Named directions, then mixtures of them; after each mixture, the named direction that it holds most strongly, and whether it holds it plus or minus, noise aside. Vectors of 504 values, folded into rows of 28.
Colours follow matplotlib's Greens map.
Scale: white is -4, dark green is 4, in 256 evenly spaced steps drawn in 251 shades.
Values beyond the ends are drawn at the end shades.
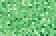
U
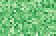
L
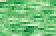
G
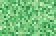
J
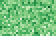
J, minus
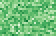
J, plus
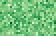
L, plus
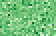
U, minus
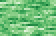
G, minus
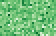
U, minus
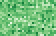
U, minus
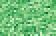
L, plus
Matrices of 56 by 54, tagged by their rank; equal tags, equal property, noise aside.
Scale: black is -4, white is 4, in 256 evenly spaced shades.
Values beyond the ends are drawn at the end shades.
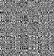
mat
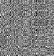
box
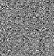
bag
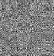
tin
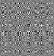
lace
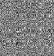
tin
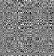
lace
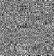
bag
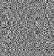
box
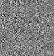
bag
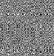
bag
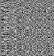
mat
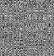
mat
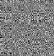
bag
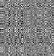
lace
